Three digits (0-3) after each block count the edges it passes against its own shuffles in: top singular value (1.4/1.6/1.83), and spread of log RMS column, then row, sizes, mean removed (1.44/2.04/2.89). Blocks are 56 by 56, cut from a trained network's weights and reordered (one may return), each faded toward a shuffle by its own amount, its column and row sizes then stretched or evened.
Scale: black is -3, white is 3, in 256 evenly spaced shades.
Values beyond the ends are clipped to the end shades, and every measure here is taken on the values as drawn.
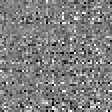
0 2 3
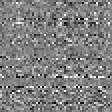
3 1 3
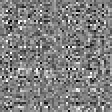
3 2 2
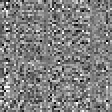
2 3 1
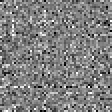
1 1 2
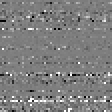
2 0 3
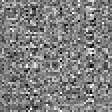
3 2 0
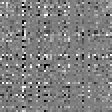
2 3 3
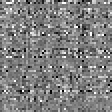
1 0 3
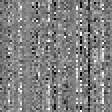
3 3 1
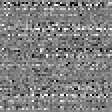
1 0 3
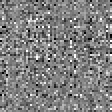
0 2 2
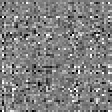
3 2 3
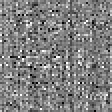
1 0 2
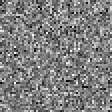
0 0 0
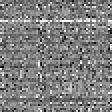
2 2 1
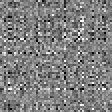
3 2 2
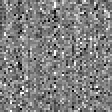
0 2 0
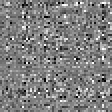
1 2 3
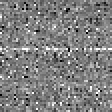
1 2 1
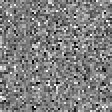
0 2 0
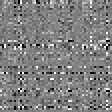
3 2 3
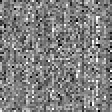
1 2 0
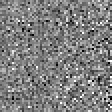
0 2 1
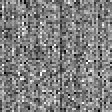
2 0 1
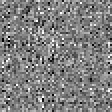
1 2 1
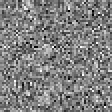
2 1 0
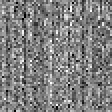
2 2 0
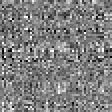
3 2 2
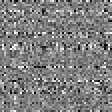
3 1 3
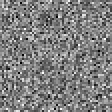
2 0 0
